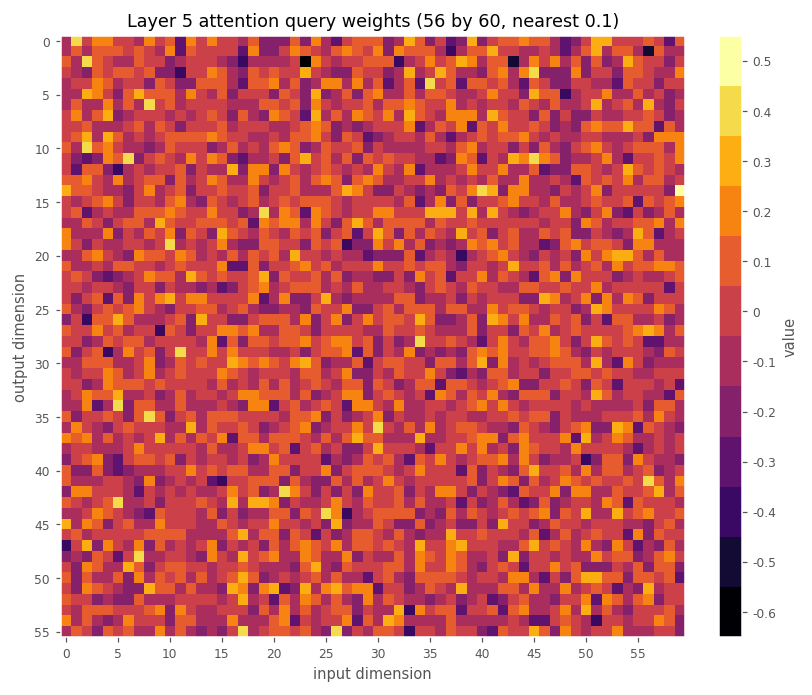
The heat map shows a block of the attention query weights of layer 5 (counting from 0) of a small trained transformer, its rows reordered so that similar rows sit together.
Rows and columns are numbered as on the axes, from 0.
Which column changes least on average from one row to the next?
13
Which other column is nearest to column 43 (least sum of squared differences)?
58
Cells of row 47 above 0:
22
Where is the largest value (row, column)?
14, 59
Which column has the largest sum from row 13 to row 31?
51
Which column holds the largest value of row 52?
17
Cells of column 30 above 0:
20
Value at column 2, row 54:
0.1
